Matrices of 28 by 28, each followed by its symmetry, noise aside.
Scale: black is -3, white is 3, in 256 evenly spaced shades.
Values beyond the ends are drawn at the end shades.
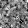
symmetric.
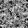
same after a half turn.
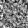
antisymmetric.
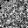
symmetric.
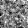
antisymmetric.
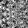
mirrored top to bottom.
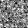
antisymmetric.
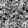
same after a half turn.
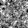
antisymmetric.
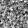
antisymmetric.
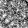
symmetric across the other diagonal.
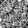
symmetric.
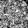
symmetric across the other diagonal.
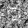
same after a half turn.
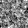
antisymmetric.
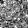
symmetric.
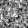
symmetric.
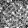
symmetric.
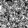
antisymmetric.
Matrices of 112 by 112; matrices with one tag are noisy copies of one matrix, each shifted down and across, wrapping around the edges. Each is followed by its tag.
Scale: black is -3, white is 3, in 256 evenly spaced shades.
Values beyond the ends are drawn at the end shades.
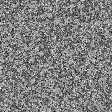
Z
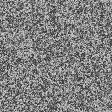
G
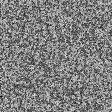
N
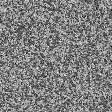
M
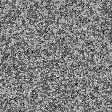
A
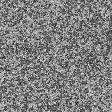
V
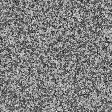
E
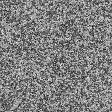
A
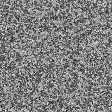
M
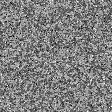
E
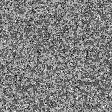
N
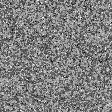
E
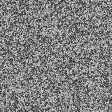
G
